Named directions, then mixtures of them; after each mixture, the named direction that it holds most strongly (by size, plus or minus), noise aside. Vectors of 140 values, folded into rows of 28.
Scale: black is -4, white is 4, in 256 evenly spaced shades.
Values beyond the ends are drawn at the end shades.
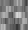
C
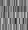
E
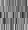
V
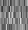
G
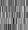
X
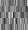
V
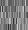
X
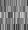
V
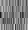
V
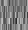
E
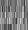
X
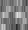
C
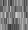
C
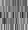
V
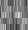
C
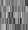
G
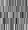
V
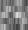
C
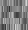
C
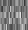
G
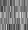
G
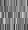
V
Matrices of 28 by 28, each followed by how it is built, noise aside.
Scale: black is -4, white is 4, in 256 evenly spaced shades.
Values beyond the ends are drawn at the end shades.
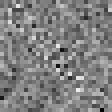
banded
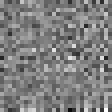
low rank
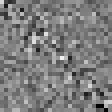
banded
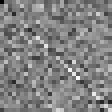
diagonal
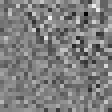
upper triangular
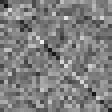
diagonal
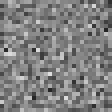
noise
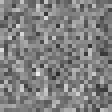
blocks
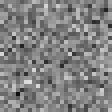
noise
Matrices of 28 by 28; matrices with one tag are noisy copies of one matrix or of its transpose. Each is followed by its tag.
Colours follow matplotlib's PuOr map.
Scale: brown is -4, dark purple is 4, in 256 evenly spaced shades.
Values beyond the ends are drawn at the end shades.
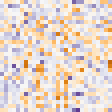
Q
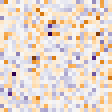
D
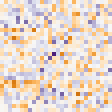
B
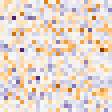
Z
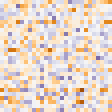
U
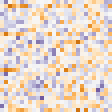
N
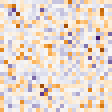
U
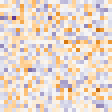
Z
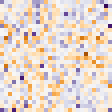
Q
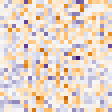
Q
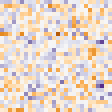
N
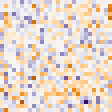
N
